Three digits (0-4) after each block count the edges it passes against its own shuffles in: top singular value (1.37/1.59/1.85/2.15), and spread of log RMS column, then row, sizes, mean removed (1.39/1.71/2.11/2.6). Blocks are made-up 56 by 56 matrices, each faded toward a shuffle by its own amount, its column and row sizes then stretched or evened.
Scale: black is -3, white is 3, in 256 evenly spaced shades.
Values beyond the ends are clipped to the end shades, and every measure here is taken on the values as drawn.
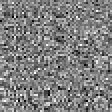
3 1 2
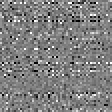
4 1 4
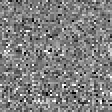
0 1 3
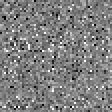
0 1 2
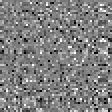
4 1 3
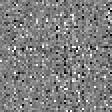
1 3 1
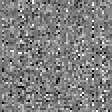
0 4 1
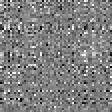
4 3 4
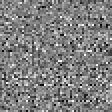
1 0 3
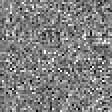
2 1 1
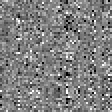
2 4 0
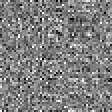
3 1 2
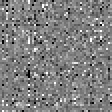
1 3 2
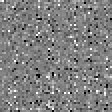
0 3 2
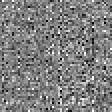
2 4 0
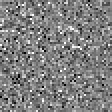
0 2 1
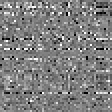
4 0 4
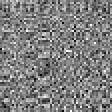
4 1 2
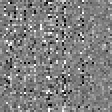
2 4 1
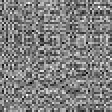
4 1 1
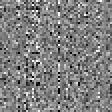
2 4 0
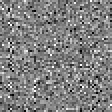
2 2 0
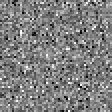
0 0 1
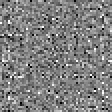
1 2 2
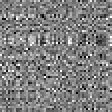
4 0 3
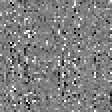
2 4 0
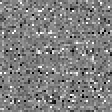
1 1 3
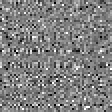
4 0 3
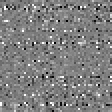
1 2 4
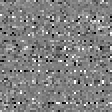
1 1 4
